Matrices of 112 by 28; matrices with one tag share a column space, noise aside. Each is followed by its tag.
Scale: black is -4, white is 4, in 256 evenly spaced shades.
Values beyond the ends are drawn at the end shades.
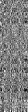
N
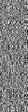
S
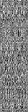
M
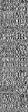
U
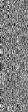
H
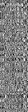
U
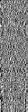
N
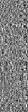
H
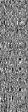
N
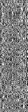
U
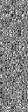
M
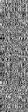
U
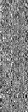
U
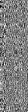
H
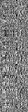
M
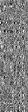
S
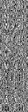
H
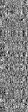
M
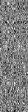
S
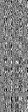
N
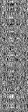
U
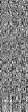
N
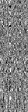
N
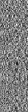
H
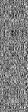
M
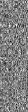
H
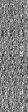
M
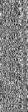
U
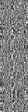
S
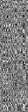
H
